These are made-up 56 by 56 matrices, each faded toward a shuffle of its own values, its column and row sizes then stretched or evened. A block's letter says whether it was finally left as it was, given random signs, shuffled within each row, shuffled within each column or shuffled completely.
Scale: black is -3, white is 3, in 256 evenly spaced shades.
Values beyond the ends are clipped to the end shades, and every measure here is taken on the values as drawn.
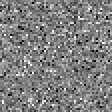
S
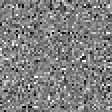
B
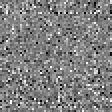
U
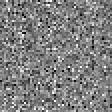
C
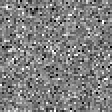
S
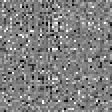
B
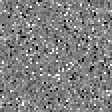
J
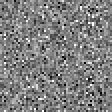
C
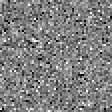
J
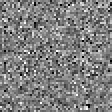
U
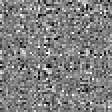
B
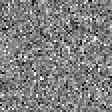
J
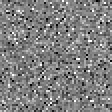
J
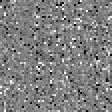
C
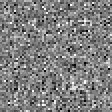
B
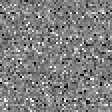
S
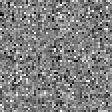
U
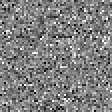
S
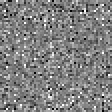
U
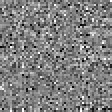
B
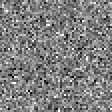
S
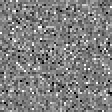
S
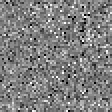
C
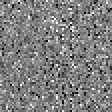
C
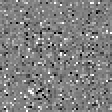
U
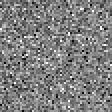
J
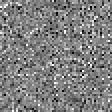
B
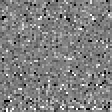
S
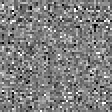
B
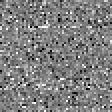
S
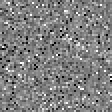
J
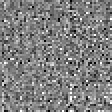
B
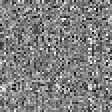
B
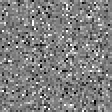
C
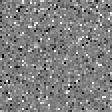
J
